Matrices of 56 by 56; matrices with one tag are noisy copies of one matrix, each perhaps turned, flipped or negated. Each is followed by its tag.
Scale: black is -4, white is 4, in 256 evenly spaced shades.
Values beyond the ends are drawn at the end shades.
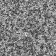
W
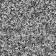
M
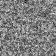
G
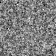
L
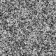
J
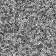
W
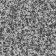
G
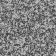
M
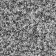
W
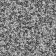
G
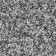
W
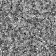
W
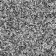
L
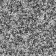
M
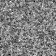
M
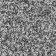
G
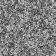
J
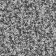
G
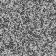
L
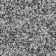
J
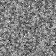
G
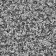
G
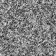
J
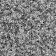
W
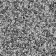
L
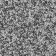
M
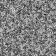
G
